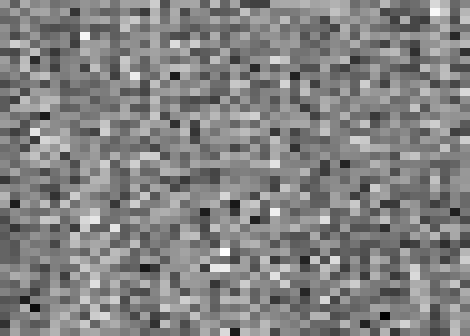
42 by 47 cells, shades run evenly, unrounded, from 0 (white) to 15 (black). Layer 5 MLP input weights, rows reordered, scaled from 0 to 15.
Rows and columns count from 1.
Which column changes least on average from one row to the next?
6
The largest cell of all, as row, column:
40, 39
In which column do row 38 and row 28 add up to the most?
26
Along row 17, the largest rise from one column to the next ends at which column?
20
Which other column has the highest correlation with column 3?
13
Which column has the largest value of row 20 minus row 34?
22
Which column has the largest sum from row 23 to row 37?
37
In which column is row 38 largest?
3
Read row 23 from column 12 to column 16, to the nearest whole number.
8 9 7 7 8
